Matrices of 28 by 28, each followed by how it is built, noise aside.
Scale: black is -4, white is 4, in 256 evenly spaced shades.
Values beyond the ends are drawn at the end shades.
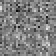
low rank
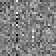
uneven columns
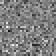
uneven rows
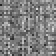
blocks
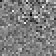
upper triangular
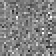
uneven columns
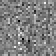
uneven columns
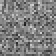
blocks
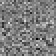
low rank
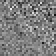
upper triangular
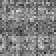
blocks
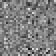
low rank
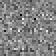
uneven rows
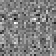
low rank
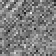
Hankel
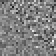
upper triangular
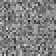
blocks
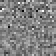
uneven rows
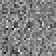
low rank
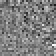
upper triangular
